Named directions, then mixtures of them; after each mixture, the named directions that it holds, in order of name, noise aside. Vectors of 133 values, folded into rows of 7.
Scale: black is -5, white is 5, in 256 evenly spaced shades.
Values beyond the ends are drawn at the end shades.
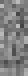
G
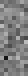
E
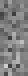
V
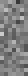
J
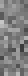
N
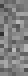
G, J.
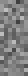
J.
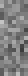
N.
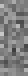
G, J.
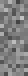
J, V.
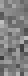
N.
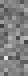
E.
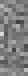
G, J.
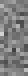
G, J.
